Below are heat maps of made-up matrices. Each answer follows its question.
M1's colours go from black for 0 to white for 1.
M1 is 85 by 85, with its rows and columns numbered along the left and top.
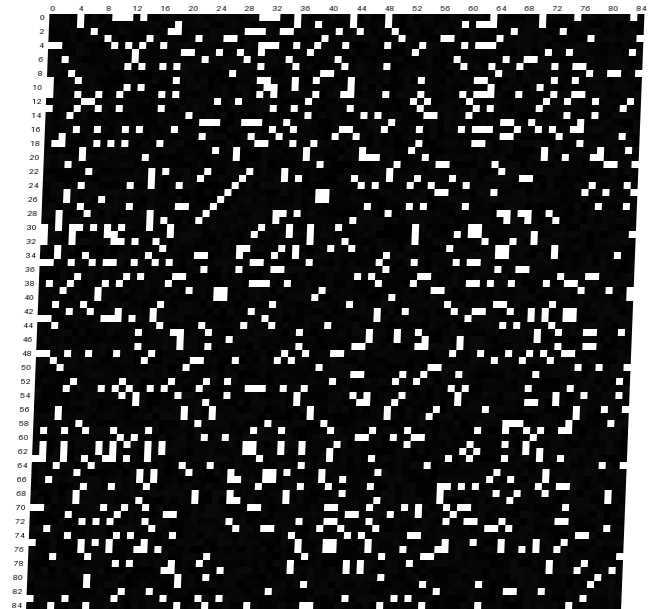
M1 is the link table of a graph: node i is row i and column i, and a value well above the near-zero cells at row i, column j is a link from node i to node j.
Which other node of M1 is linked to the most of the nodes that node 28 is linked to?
node 34
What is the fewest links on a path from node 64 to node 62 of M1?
2
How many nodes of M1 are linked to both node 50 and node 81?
3
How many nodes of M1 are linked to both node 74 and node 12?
4
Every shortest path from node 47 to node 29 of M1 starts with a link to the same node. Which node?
node 24
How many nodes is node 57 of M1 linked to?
7
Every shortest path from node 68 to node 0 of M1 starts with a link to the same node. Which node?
node 82
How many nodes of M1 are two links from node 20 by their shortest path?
10
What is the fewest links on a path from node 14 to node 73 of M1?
5
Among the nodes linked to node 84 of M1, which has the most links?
node 31
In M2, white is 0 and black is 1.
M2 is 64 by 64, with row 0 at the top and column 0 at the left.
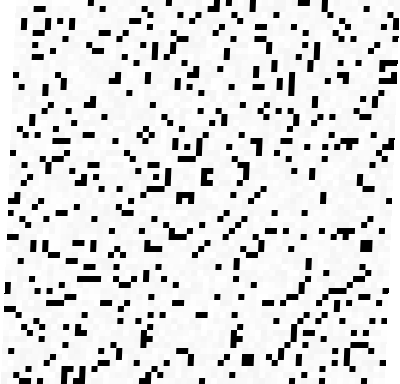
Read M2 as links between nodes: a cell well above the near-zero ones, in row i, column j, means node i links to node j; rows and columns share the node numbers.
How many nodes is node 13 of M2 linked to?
12
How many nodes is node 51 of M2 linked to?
4
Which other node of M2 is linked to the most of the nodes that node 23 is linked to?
node 60
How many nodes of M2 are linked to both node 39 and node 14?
5
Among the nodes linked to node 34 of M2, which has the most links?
node 4
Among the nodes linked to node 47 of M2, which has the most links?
node 41
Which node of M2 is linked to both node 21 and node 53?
node 22
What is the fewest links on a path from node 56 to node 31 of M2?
2
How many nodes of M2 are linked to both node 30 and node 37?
3
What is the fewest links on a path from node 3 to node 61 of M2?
3
